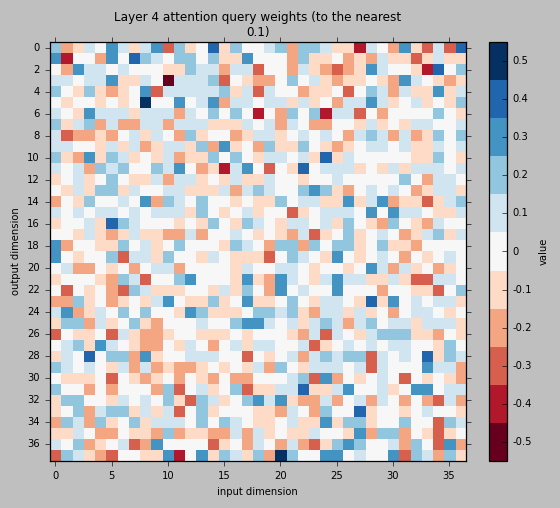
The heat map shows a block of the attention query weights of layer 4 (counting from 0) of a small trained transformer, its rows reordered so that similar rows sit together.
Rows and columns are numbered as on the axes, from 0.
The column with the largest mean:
20
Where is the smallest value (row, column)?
3, 10
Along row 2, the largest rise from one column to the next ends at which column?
34
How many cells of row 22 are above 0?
8
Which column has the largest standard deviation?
5
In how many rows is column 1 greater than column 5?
14
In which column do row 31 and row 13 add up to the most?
22
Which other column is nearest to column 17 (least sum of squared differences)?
7
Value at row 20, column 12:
0
